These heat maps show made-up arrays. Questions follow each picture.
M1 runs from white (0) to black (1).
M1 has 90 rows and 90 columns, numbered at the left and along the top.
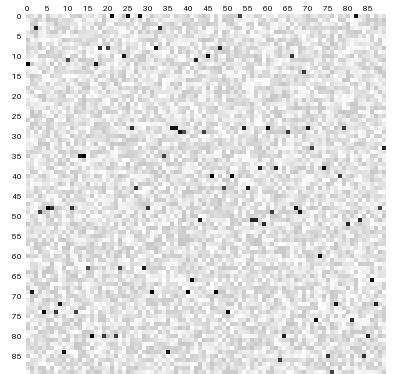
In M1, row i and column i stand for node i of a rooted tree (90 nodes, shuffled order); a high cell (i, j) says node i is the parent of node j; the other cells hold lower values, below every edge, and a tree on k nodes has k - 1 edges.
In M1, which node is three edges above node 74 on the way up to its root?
63
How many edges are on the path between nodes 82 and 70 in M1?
3
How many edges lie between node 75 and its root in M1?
3
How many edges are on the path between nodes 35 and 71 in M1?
9
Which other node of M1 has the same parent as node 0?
17
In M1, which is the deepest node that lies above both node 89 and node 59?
52
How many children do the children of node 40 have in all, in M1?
4
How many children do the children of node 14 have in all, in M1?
4
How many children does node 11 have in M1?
2
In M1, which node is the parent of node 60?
28
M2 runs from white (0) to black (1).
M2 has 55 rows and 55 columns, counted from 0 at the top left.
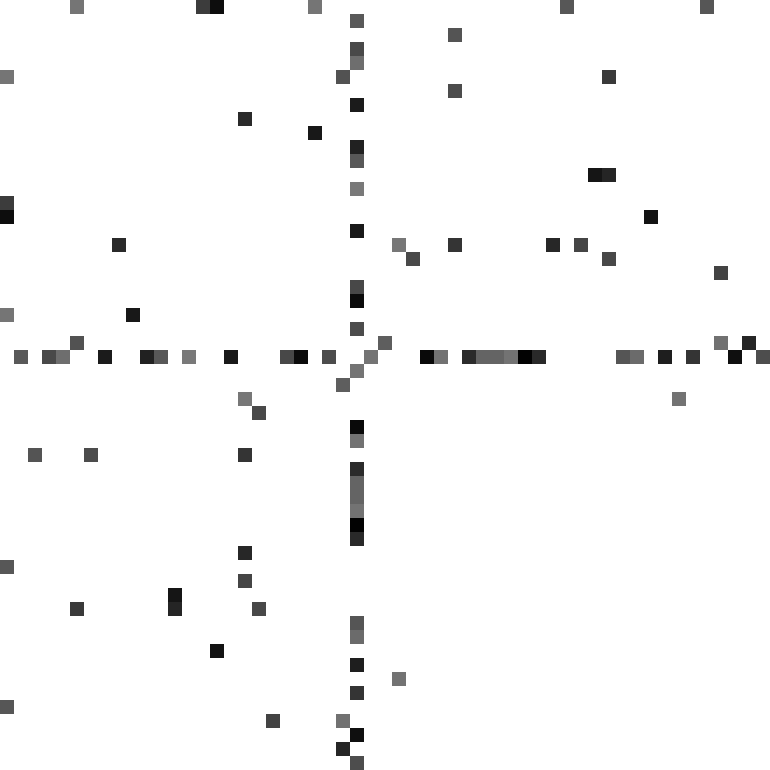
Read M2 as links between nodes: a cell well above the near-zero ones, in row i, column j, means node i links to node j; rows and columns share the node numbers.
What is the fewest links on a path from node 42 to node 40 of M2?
5
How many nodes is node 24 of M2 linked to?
4
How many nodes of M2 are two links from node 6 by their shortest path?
2
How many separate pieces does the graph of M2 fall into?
3
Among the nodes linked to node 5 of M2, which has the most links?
node 0
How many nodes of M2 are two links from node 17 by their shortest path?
3
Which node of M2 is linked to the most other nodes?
node 25
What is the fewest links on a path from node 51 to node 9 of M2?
5
